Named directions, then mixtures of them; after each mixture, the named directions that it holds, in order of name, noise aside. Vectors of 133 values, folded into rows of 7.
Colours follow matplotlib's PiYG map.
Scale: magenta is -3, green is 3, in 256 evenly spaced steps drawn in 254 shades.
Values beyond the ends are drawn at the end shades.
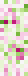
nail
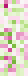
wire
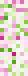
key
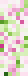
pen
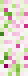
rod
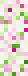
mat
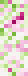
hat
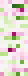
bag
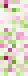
wire.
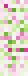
nail, wire.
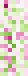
wire.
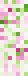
nail.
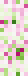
nail.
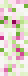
key, nail.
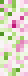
hat, rod.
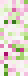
nail, pen, rod.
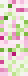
key.
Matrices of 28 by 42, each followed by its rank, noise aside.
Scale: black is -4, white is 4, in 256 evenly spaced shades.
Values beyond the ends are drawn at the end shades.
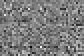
eight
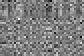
four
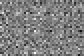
six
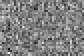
seven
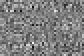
five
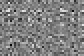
four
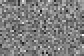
seven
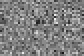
four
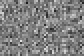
eight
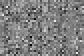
seven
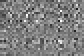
four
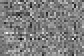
five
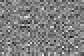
five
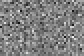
eight
